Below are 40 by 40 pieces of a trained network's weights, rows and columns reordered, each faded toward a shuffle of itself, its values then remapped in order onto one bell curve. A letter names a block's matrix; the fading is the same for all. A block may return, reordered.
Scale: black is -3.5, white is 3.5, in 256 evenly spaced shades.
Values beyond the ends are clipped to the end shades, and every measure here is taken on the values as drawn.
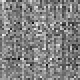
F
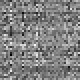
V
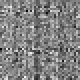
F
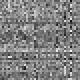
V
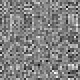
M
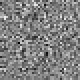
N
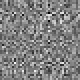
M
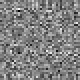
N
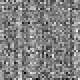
F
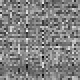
V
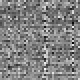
V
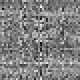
V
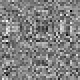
M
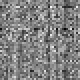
F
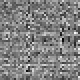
V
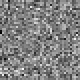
N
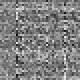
V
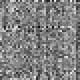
F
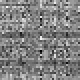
V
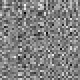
M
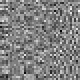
M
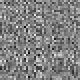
M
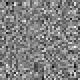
N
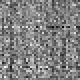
F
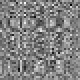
M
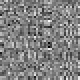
M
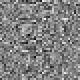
N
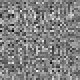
N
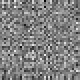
M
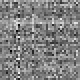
V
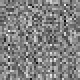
M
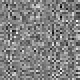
M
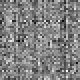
F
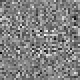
N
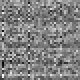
V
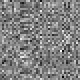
M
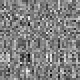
M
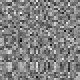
M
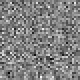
N
